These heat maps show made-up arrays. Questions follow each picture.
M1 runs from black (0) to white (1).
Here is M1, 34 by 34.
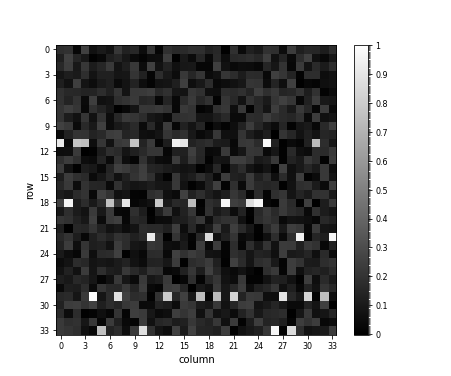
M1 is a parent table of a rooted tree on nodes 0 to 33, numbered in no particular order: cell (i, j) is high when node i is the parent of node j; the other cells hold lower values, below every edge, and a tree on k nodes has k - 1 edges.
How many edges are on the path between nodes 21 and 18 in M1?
3
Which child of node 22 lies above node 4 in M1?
29
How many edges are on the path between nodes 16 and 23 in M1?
2
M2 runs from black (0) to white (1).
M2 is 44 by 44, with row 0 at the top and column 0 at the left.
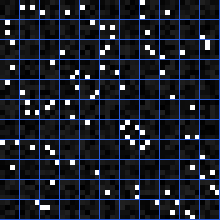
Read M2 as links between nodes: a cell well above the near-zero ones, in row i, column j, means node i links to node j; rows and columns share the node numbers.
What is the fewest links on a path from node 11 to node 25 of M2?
6
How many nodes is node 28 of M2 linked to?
4
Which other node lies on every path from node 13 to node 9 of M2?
node 2
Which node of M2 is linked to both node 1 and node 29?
node 6
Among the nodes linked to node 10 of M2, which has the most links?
node 20
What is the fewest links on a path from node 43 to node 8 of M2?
4
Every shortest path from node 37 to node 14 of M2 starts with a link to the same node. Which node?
node 27
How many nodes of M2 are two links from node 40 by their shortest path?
1
